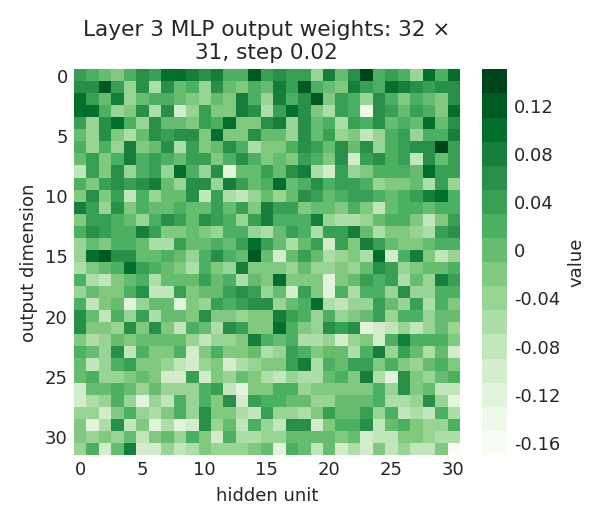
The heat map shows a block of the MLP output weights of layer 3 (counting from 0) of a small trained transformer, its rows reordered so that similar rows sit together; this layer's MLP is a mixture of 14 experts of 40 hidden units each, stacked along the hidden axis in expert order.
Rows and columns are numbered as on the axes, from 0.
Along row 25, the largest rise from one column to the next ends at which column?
26
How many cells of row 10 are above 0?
16
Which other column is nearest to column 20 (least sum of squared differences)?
22
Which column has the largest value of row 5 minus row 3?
8
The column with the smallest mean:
20
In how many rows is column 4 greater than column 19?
18
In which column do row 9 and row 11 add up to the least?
24
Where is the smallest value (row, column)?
31, 30
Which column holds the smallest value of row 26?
13
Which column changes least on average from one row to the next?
9
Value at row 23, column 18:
0.02
